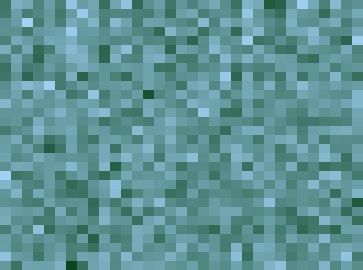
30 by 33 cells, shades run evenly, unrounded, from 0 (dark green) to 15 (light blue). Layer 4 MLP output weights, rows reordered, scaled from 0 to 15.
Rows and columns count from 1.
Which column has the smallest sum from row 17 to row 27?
9
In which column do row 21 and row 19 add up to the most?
10
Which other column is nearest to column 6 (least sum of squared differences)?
20
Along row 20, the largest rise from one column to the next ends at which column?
30
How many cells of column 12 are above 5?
27
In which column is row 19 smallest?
11
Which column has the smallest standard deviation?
2
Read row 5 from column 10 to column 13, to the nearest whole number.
8 7 7 9
